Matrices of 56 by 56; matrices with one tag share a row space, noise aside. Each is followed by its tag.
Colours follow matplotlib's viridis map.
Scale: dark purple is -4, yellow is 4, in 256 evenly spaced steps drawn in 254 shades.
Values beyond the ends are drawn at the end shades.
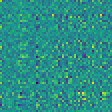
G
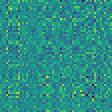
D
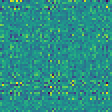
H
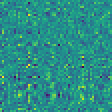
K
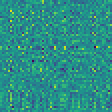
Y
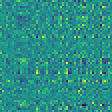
G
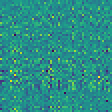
H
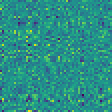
K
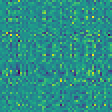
D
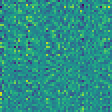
K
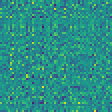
Y
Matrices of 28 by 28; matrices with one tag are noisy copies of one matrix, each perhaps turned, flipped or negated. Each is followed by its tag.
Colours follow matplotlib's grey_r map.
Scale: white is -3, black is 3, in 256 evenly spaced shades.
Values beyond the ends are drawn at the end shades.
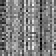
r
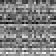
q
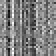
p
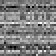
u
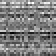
q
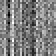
p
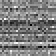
p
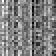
q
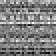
q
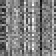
r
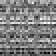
q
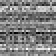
u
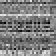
r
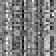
u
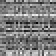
r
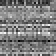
r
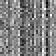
p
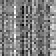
r
